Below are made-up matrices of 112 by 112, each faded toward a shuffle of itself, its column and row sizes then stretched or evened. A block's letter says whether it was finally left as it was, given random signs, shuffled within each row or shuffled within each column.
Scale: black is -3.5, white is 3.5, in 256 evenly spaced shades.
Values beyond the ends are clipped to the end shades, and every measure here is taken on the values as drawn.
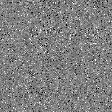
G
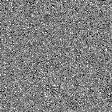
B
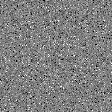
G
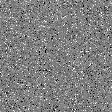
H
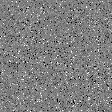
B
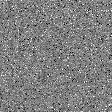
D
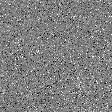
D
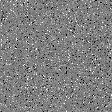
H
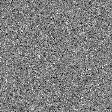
H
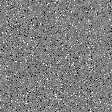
H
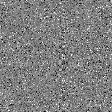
G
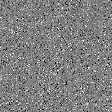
G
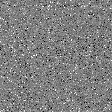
D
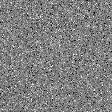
H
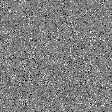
B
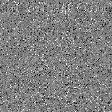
G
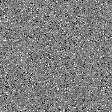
B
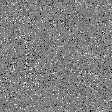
B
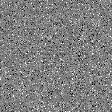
G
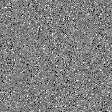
G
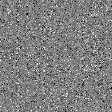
B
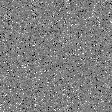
H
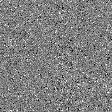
H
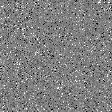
G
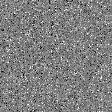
H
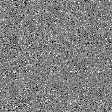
G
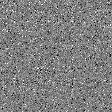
B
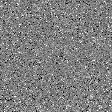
D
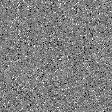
H
